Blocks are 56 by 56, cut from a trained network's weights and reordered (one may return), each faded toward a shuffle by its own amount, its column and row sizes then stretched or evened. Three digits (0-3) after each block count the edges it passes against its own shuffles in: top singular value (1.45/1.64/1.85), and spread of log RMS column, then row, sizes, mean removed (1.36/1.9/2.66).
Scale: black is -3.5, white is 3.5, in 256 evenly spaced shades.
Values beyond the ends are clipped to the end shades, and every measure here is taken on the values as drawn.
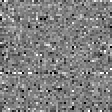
0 1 2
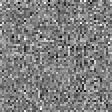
2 1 1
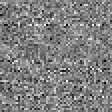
2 0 2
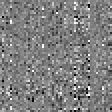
1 3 1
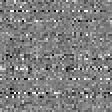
2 1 3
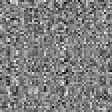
3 2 1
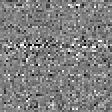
0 1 3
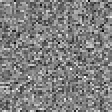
3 0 1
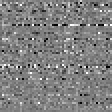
1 0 3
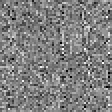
1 2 0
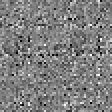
1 2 2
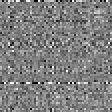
3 0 3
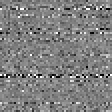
2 0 3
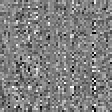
2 3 1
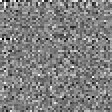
3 1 2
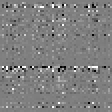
2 2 3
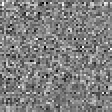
2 0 2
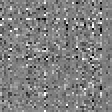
2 3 2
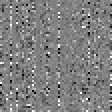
0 3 0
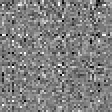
3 2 2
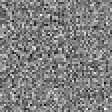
3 0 0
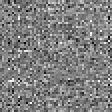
3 2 1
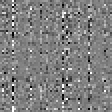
3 3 2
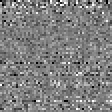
0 0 3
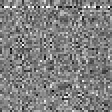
3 1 1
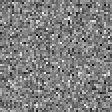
0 1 0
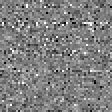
0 0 2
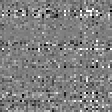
2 2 3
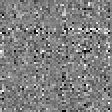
0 2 2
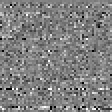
0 1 3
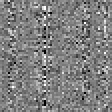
3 3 0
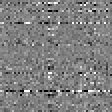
3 1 3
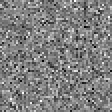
0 0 0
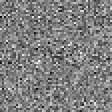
1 0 1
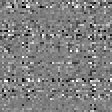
1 2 3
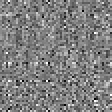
3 2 2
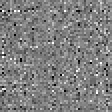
0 2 1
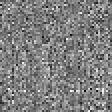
1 2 0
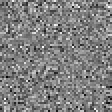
1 0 2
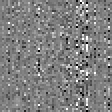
2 3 0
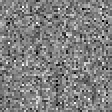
1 2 1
